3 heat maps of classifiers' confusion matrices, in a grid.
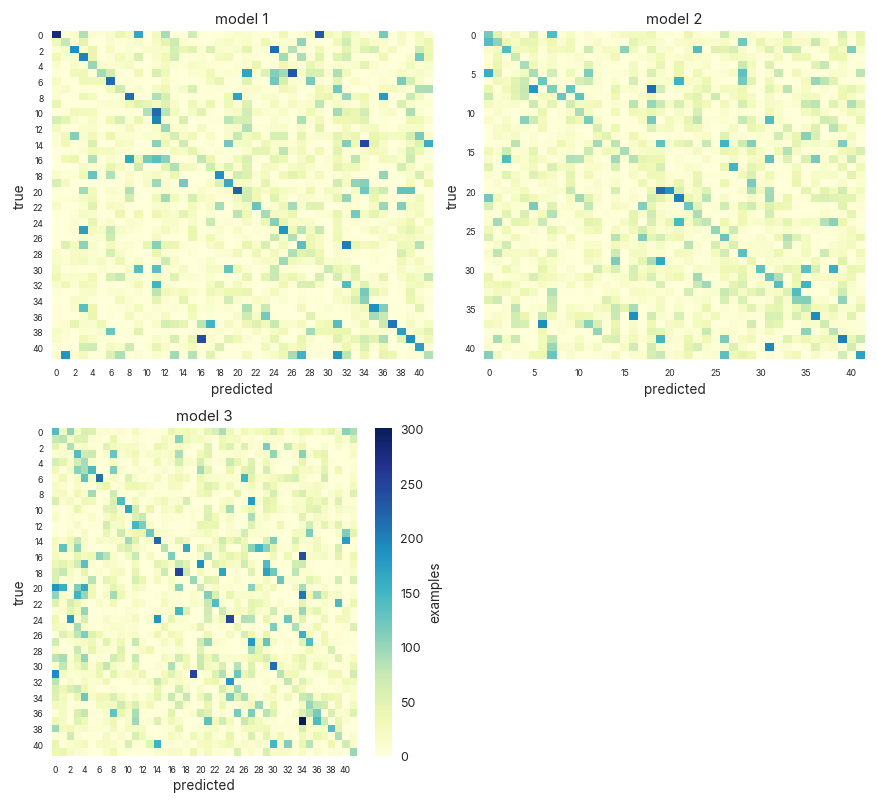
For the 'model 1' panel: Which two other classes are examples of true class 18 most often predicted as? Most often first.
4, 36
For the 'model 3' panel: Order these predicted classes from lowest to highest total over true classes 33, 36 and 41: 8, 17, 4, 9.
9, 17, 4, 8
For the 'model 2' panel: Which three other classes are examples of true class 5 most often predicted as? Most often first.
0, 28, 11
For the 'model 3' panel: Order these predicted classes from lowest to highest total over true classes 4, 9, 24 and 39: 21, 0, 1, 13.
13, 1, 21, 0
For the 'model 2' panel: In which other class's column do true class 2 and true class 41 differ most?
23
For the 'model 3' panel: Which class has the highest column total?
34
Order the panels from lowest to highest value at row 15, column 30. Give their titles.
model 1, model 2, model 3
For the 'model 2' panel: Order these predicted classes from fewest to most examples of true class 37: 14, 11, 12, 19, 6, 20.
19, 20, 14, 12, 11, 6
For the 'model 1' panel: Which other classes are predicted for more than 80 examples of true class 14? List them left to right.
11, 19, 32, 34, 41
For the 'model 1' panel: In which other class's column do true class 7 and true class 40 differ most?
31
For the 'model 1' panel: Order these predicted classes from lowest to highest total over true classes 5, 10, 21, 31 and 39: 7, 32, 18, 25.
18, 7, 25, 32
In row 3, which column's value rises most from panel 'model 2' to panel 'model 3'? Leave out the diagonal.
8
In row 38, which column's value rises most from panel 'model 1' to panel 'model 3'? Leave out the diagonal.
0
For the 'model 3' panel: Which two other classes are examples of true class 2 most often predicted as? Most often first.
29, 32
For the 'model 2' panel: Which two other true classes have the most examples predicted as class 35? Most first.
32, 30
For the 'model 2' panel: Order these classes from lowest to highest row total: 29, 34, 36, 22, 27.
27, 29, 34, 22, 36
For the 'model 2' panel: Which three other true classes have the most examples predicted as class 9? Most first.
7, 16, 20
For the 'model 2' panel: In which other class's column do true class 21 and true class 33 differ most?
34
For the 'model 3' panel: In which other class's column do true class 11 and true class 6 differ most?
26
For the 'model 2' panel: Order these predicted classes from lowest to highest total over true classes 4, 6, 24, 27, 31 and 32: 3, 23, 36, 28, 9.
9, 3, 36, 23, 28
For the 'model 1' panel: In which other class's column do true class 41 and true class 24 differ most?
1
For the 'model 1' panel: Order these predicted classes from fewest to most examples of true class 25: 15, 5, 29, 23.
23, 5, 15, 29
